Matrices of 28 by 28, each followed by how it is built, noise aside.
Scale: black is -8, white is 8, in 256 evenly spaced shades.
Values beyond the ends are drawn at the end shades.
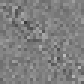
banded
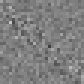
banded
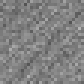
Hankel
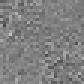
block diagonal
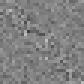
banded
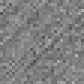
Hankel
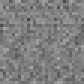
repeating columns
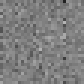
uneven columns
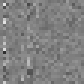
uneven columns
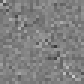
banded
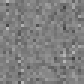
uneven columns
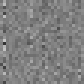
uneven columns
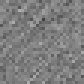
Hankel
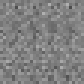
repeating columns
